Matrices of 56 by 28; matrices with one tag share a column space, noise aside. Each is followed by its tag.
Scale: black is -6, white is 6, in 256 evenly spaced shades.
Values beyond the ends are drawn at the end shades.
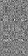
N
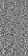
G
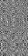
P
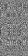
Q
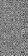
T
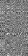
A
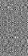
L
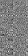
G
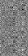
L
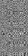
A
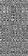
N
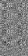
Q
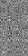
N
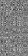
L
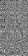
T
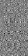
P
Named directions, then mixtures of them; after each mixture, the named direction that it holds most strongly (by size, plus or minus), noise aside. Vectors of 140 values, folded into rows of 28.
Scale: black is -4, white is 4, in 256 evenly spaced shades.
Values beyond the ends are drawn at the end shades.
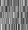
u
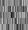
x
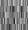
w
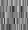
w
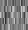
w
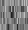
x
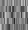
w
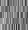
u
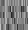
x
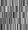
u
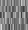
u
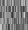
x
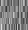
u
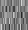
u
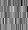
w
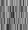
w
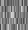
x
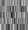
x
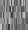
x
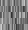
x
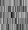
x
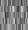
w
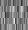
w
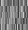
u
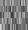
x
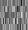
w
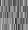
u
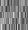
u
